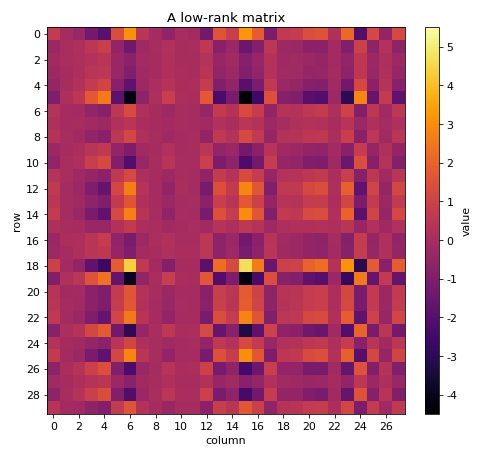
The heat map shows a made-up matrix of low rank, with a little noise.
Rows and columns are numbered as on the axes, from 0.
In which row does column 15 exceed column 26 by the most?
18
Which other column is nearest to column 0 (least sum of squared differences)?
19
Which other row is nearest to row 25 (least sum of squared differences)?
14
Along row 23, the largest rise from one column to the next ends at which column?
24
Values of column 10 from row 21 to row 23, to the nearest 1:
0 0 0
